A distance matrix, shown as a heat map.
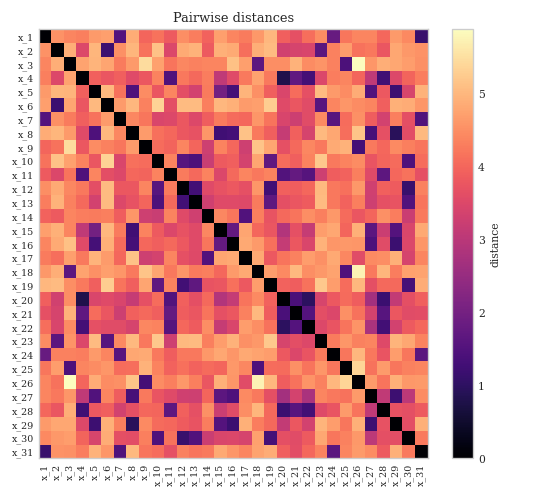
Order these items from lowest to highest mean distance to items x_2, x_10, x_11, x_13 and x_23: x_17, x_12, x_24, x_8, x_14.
x_12, x_14, x_17, x_24, x_8
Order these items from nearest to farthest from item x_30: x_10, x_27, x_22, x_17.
x_10, x_27, x_17, x_22
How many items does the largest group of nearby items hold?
6
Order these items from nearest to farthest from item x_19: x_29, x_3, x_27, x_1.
x_27, x_29, x_3, x_1
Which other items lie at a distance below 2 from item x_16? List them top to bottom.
x_5, x_8, x_15, x_27, x_29
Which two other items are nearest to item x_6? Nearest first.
x_2, x_23
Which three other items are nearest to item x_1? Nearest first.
x_31, x_7, x_24
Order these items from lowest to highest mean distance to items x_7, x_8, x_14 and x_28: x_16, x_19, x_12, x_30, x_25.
x_16, x_30, x_12, x_19, x_25
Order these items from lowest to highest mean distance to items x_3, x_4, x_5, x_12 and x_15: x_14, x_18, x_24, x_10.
x_10, x_18, x_14, x_24
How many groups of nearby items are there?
8
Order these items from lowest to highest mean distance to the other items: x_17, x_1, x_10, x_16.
x_16, x_10, x_1, x_17
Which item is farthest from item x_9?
x_3
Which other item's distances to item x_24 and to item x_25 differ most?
x_18
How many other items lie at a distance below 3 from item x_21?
5
